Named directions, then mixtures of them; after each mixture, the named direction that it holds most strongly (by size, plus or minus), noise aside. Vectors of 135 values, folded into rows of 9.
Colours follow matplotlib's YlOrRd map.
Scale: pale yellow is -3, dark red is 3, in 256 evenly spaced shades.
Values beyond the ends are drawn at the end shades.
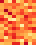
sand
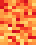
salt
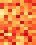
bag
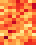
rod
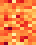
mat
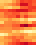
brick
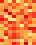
sand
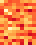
sand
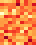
bag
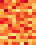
salt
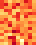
salt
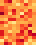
rod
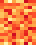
sand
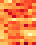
brick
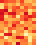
bag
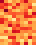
salt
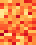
bag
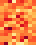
mat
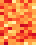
rod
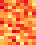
salt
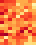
rod
